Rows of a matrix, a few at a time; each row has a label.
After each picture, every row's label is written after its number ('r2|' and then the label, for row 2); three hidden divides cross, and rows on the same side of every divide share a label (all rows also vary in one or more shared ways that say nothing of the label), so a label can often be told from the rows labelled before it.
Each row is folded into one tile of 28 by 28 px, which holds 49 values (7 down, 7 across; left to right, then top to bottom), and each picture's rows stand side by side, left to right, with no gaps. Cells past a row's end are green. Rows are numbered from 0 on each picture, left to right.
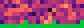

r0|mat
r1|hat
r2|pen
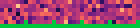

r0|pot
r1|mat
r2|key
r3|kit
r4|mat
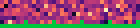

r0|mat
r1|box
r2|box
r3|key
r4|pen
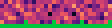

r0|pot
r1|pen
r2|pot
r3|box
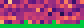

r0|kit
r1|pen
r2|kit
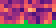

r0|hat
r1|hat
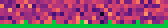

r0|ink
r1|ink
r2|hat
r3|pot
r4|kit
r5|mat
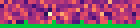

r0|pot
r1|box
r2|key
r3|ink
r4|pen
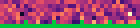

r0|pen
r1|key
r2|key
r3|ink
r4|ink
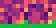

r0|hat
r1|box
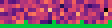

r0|hat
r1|key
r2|box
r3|box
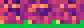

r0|kit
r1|kit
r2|kit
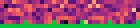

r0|mat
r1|hat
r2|kit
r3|kit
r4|key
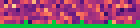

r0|kit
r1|mat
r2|pot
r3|pen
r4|kit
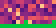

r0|ink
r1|kit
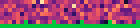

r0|pen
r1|mat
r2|pot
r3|key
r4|kit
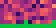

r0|pot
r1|mat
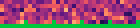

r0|hat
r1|hat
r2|ink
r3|pot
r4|pot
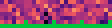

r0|ink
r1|pot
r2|mat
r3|key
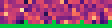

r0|key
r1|pot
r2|mat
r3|pot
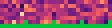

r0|box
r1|hat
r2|kit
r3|key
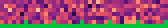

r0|pen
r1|ink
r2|pot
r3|mat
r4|hat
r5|kit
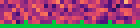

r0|pot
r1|pen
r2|kit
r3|key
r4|mat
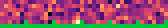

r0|pen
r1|pen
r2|hat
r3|box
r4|kit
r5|pot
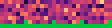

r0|pot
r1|kit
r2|ink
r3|mat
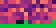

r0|key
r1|mat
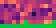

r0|box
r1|hat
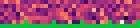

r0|box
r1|kit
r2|pot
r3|ink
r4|mat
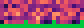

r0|mat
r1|key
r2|key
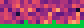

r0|pot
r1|hat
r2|hat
